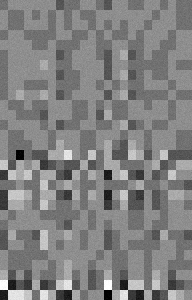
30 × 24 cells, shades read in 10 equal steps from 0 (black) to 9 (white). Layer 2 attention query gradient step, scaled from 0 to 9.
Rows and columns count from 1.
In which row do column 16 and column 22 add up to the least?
29
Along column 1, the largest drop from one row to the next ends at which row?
30
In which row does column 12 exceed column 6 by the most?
16
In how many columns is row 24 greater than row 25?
6
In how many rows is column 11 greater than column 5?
5
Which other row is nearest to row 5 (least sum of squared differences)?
9
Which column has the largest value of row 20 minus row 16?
3
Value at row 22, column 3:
5
